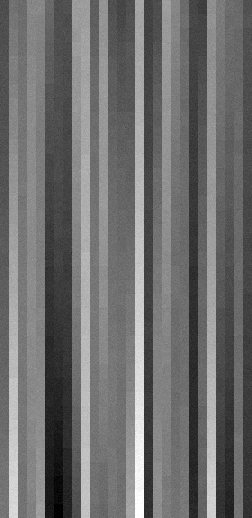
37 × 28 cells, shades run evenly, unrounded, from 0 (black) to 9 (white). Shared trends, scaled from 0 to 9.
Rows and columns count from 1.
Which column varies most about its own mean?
2
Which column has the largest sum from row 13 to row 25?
16
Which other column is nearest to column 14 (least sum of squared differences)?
13
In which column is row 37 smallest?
7
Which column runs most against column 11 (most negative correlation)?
20
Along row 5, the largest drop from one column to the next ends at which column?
17
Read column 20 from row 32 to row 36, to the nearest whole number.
4 4 4 4 4
